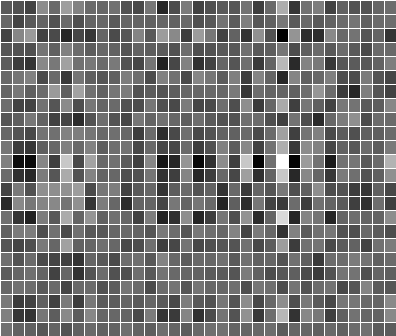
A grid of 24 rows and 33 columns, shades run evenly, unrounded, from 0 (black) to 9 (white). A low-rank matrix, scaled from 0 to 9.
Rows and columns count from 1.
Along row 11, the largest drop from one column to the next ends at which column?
25
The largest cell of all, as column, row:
24, 12
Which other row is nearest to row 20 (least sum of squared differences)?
9
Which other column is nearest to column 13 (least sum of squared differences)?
16
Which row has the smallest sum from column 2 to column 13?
19
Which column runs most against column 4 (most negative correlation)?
14
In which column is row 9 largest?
30
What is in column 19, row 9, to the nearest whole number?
3
